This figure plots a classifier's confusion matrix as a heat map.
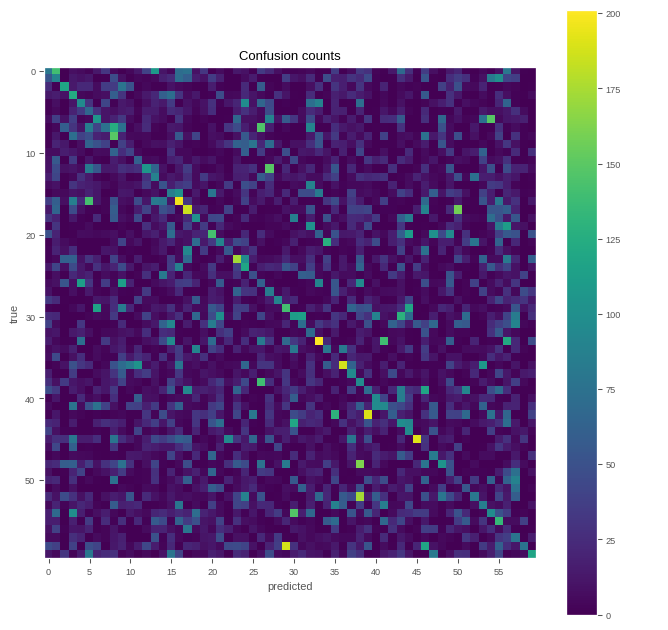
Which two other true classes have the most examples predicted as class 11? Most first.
36, 40
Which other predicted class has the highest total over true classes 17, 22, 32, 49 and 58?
46
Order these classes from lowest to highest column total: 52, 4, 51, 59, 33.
52, 59, 51, 4, 33
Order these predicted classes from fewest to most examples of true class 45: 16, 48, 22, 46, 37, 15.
48, 46, 15, 16, 37, 22
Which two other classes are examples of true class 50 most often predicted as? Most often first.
57, 8
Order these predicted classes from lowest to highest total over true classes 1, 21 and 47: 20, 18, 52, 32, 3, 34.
3, 32, 52, 18, 20, 34
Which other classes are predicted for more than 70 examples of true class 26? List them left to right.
4, 9, 33, 38
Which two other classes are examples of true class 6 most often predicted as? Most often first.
54, 27
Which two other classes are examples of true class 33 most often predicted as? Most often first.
41, 56
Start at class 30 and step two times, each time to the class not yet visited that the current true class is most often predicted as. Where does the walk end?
44
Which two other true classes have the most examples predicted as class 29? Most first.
58, 48
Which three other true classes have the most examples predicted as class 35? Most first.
42, 53, 55
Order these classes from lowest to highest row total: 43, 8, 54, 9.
9, 8, 43, 54
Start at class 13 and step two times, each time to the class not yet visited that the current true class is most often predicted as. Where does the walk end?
38
